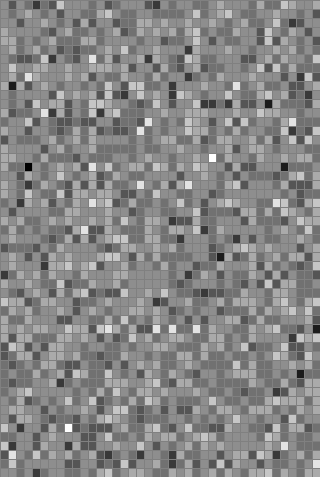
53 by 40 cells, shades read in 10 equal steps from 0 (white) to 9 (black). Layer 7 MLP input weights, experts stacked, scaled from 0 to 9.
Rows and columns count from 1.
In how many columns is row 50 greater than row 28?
15
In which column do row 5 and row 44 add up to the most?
35
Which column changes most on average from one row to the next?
4
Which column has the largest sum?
38
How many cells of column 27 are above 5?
9
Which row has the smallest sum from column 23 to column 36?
13
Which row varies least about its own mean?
17
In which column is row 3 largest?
37
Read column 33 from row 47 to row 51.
5 5 5 4 2
